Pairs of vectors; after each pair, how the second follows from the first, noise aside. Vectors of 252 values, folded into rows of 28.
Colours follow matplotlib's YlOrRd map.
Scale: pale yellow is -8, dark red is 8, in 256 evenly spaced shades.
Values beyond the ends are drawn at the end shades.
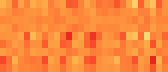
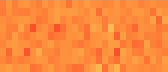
wrapped around, shrunk.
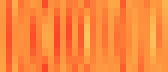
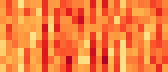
wrapped around, scaled up.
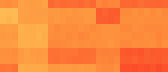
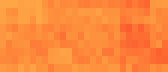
reversed, negated, shrunk.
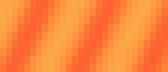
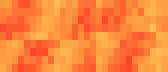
wrapped around.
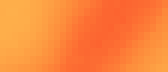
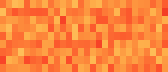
shuffled.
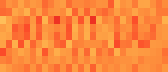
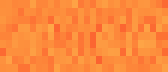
reversed, negated, shrunk.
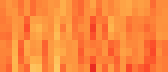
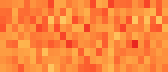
shuffled.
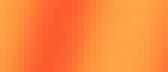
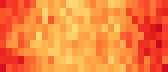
wrapped around, scaled up.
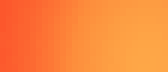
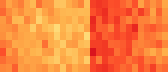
wrapped around, scaled up.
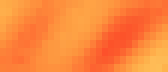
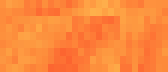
wrapped around, shrunk.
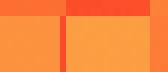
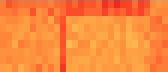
copied.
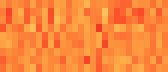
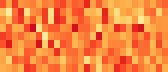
negated, scaled up.
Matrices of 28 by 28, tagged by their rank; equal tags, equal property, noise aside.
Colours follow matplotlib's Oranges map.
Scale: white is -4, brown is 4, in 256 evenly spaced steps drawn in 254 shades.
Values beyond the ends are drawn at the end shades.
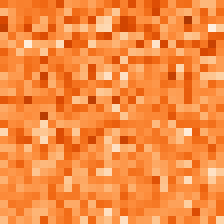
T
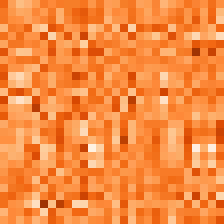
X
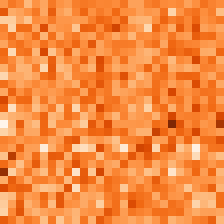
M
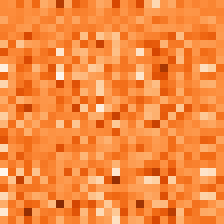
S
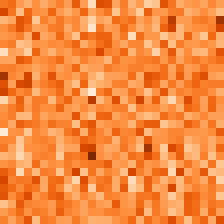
X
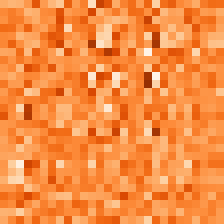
S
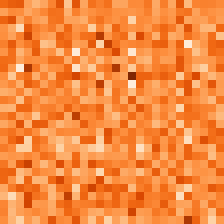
X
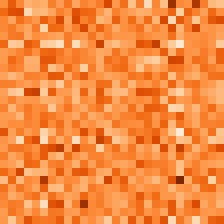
S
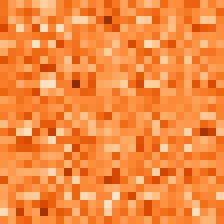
X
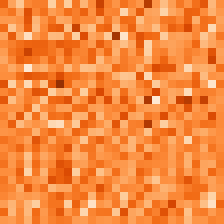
M
